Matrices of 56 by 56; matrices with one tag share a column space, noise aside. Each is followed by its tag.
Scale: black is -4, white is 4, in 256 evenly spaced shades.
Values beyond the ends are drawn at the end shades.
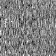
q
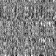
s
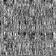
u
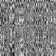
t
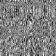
s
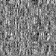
u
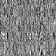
u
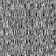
q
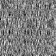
q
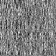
u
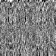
t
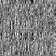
u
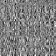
s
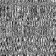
s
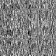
q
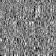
s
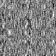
q
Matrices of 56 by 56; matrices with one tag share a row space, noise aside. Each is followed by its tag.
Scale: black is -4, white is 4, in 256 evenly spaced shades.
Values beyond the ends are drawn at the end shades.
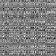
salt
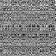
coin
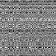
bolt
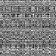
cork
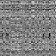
cork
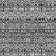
salt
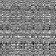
cork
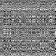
coin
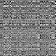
coin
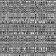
salt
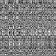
bolt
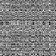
cork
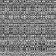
salt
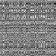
salt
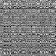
coin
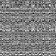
cork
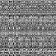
bolt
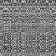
coin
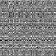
bolt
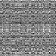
cork
